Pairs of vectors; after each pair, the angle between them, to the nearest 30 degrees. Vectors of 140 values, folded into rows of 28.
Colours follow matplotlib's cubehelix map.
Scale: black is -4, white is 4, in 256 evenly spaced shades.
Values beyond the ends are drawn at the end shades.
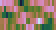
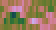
90 degrees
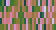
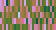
150 degrees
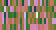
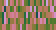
150 degrees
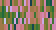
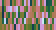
30 degrees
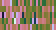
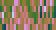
90 degrees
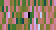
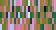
90 degrees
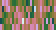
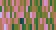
120 degrees
